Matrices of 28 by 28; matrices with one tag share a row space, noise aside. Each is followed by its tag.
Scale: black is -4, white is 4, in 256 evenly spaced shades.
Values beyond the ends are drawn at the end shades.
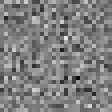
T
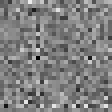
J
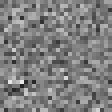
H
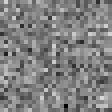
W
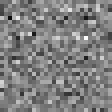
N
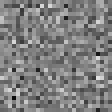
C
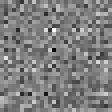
W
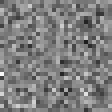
N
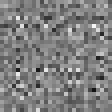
C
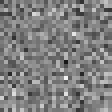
T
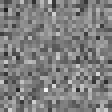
W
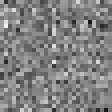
W
